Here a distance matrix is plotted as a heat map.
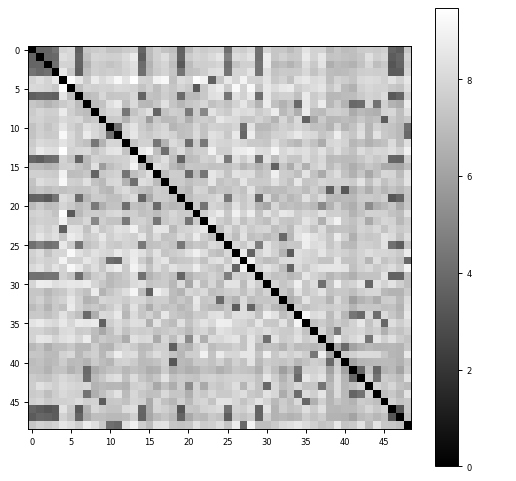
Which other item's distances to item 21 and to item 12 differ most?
5
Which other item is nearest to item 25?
47
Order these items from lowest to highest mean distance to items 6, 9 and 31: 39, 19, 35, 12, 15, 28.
15, 19, 35, 39, 12, 28
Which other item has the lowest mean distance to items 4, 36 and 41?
23
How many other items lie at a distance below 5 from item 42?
4
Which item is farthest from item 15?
13
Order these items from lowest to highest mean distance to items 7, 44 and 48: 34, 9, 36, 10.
34, 10, 9, 36
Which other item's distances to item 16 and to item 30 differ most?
8
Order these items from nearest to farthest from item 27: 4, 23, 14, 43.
43, 14, 23, 4
